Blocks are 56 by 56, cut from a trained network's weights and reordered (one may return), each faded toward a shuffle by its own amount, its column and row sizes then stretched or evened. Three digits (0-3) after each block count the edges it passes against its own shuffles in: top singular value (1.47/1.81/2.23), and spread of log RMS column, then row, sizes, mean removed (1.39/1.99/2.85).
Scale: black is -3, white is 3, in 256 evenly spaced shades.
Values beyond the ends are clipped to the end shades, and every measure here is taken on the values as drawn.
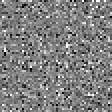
0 2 2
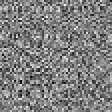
3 1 1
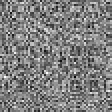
3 1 0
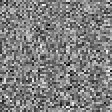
2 1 1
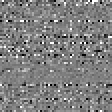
0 0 3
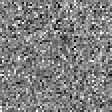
0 1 1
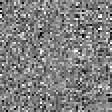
1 2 0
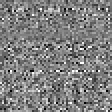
2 0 3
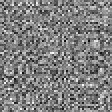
3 0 2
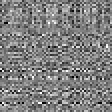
3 0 3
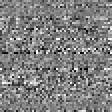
0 0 3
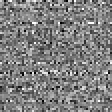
0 0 3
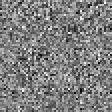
0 1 2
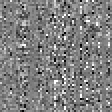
0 3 0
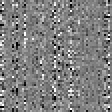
1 3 0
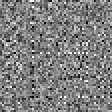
2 2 2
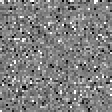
0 0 1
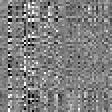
3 3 1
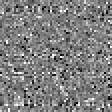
2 1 1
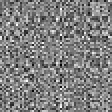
3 2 1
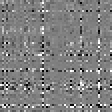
3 3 3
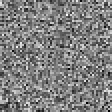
0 1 1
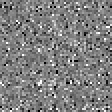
0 1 2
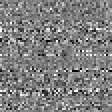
2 1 3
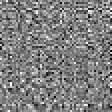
3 1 1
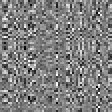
3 3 1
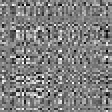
3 3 3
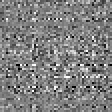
0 2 3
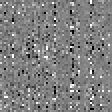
0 3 1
